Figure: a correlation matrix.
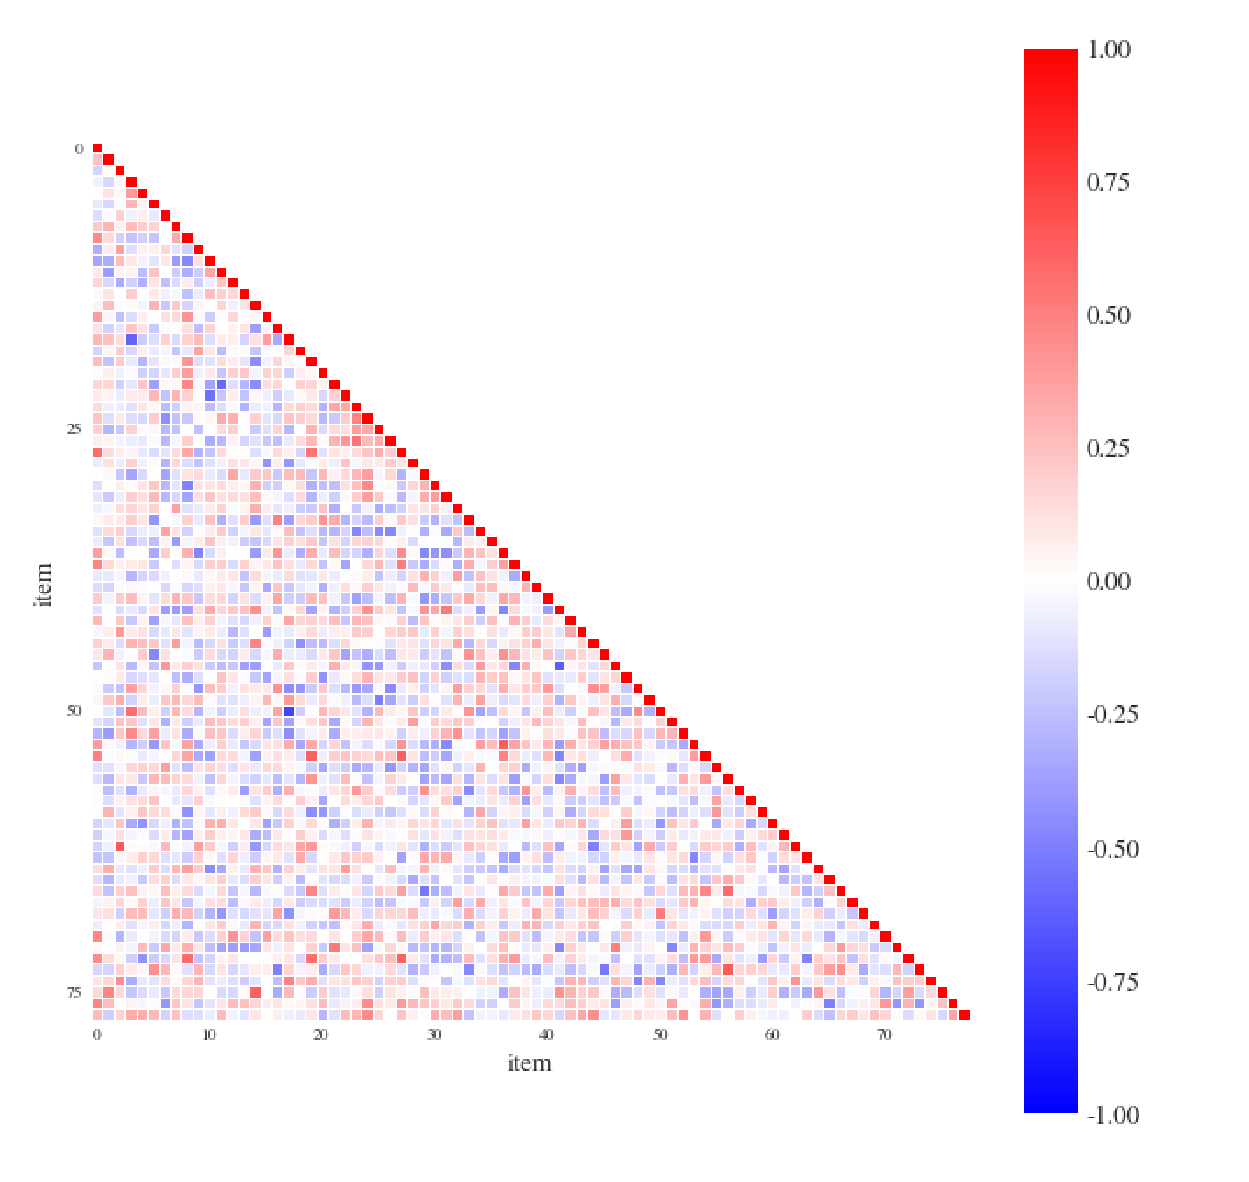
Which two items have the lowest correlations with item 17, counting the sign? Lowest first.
50, 3
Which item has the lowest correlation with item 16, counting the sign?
73
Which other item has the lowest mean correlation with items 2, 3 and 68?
17
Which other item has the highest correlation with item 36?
53
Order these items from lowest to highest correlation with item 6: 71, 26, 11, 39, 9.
26, 39, 11, 9, 71
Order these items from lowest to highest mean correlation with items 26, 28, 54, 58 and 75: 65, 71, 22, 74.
65, 71, 74, 22
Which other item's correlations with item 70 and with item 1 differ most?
75
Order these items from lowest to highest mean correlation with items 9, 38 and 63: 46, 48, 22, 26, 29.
48, 26, 22, 46, 29
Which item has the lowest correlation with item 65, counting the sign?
76
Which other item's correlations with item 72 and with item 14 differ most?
19
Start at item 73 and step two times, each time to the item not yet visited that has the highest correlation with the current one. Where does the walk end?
66
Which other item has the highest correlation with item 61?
47
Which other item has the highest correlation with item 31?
41
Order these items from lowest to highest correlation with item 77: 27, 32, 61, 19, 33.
33, 61, 19, 27, 32
